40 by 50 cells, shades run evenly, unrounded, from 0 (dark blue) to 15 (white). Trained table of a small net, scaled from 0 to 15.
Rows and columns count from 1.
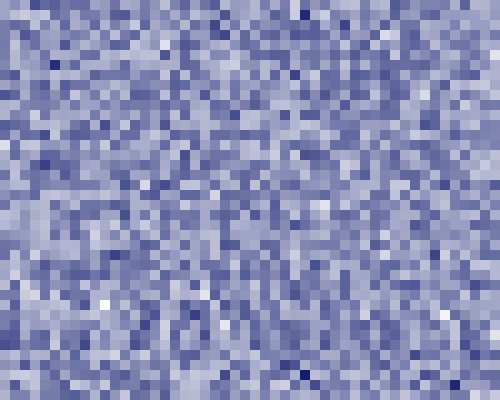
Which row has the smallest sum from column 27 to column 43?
6
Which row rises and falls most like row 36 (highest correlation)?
23
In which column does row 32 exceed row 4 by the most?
45
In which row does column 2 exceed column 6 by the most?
7
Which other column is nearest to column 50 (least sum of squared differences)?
49
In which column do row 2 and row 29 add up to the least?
31
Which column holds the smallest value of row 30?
30
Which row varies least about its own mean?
24
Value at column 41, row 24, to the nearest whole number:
9
